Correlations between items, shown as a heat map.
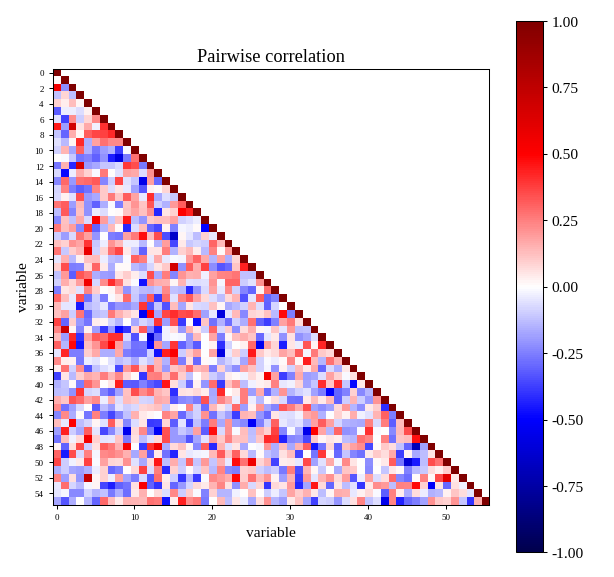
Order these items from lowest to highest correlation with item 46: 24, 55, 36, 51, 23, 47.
55, 51, 23, 24, 36, 47
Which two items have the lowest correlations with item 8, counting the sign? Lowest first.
11, 33
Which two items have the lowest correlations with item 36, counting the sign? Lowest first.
21, 13
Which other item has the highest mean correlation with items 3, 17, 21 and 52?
50
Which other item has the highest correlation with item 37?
32
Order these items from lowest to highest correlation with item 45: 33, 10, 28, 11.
10, 11, 33, 28
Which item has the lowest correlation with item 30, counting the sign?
3
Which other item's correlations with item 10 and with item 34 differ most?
12
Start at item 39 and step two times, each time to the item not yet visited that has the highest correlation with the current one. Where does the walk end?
4
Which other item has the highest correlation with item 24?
25
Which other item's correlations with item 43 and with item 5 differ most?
19
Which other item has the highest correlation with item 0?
2
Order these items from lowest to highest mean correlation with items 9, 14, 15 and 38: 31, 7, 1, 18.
7, 18, 1, 31
